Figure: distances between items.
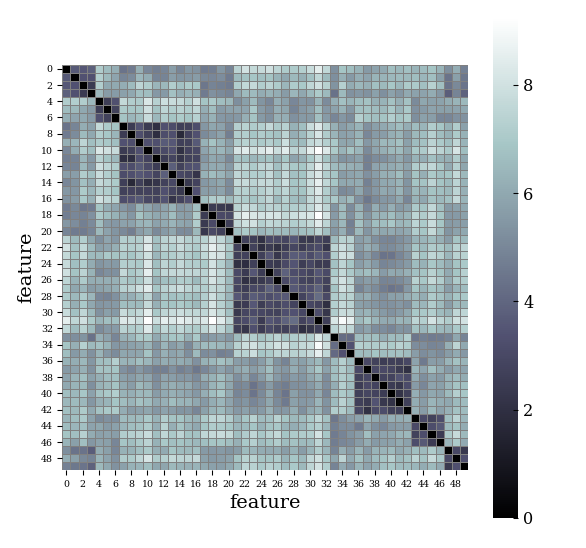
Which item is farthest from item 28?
18
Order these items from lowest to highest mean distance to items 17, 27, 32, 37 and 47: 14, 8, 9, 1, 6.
1, 6, 8, 14, 9
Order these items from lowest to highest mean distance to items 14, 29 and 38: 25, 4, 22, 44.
22, 25, 44, 4
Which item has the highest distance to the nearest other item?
33
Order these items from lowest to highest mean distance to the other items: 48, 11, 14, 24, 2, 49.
11, 24, 14, 49, 2, 48
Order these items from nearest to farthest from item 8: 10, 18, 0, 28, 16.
10, 16, 0, 18, 28
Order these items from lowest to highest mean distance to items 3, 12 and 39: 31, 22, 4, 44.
44, 22, 4, 31
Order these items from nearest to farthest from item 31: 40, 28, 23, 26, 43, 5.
26, 23, 28, 40, 5, 43
